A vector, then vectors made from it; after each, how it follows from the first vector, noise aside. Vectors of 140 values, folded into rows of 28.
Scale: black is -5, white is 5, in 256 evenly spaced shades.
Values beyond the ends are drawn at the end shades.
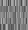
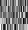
wrapped around, negated, scaled up.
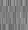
shrunk.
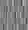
partly zeroed.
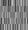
sign-scrambled.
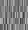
wrapped around, negated.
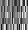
reversed, scaled up.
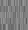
shrunk.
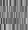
sign-scrambled.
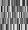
reversed, scaled up.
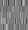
partly zeroed.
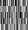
negated, scaled up.
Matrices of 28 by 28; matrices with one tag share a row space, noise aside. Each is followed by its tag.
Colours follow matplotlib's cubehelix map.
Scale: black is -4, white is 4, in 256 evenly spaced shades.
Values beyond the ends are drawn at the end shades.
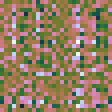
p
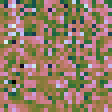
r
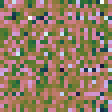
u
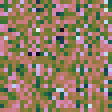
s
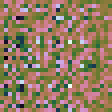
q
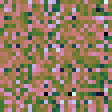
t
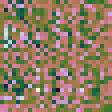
q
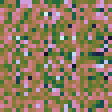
t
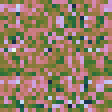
r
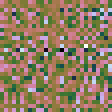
u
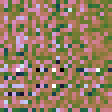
q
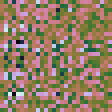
q
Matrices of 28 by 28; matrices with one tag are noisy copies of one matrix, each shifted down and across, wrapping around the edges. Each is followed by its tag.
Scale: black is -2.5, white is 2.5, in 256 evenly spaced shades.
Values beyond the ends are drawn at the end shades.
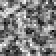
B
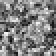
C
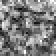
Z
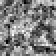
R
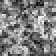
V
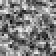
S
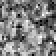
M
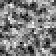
S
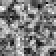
B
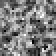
C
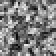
C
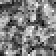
M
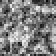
R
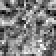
R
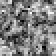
M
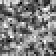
S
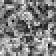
V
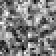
V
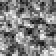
Z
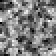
B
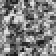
C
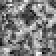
B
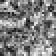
R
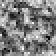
Z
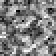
B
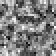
R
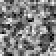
C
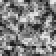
Z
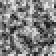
V
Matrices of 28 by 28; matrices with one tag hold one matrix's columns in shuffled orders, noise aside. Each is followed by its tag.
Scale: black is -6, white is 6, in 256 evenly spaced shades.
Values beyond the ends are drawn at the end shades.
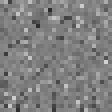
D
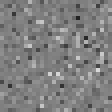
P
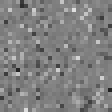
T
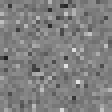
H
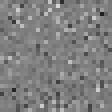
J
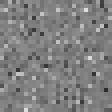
T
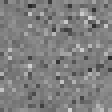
H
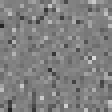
D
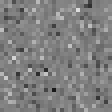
T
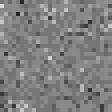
J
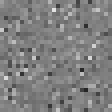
T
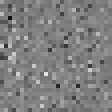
P
